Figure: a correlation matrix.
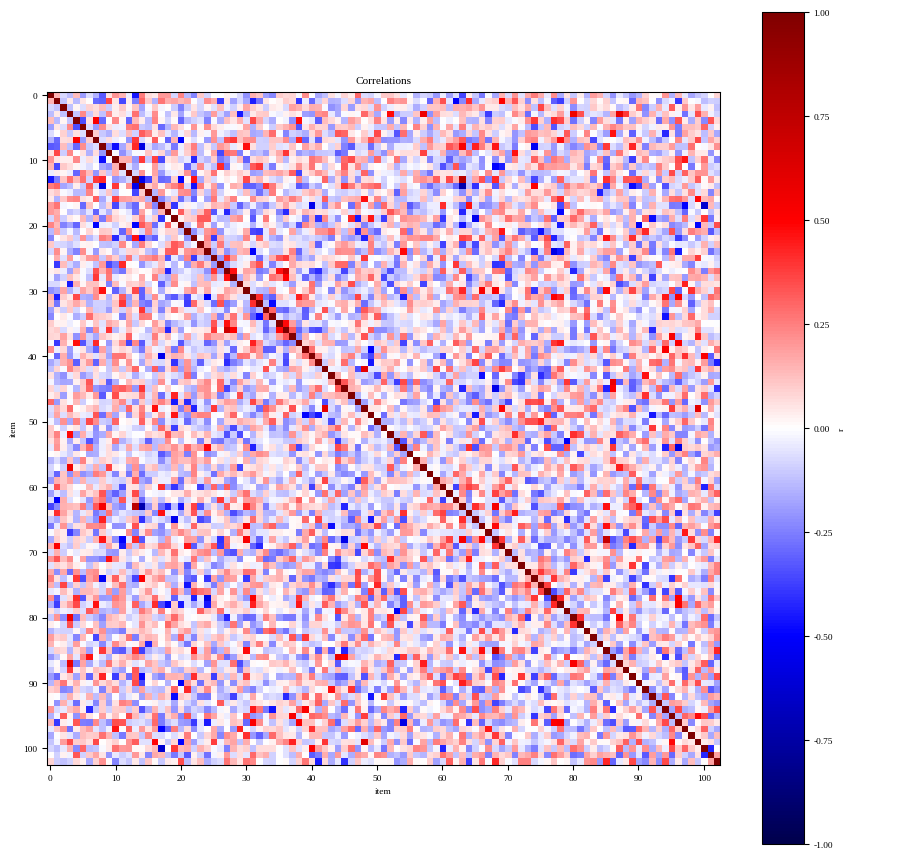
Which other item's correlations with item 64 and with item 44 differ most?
71
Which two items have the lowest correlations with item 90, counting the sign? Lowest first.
20, 14
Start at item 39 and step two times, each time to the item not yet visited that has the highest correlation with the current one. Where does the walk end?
31
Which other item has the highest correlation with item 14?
74
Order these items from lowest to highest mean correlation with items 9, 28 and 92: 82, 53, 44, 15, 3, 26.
26, 44, 53, 82, 15, 3
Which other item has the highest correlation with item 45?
86
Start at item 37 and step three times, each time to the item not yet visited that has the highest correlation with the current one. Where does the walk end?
48
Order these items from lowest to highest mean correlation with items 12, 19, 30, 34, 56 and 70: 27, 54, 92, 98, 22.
92, 27, 22, 98, 54
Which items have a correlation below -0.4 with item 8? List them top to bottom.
10, 14, 74
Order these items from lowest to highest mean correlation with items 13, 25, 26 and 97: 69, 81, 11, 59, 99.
81, 69, 11, 59, 99
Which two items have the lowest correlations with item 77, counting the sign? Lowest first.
24, 22
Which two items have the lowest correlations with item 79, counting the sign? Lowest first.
53, 65
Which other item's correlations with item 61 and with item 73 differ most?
75
